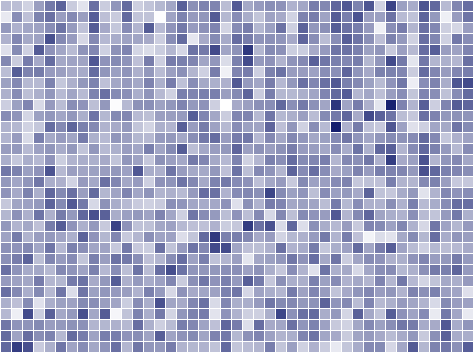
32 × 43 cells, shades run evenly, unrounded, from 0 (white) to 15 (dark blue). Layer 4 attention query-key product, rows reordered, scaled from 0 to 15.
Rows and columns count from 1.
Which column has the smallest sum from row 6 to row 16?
21
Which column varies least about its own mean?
37
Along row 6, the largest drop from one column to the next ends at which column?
38
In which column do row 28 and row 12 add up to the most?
31
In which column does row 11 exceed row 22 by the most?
34
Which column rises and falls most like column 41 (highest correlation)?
13
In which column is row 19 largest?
7
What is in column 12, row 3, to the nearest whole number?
8
